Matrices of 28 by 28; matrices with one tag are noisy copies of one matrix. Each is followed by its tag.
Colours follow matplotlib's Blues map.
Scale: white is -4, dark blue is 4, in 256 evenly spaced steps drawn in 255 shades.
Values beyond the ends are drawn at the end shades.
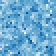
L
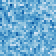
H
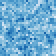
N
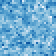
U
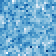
U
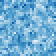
U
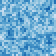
N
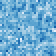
L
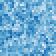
H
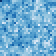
U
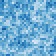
U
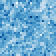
H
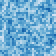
N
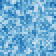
U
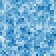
N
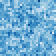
H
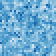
H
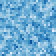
L
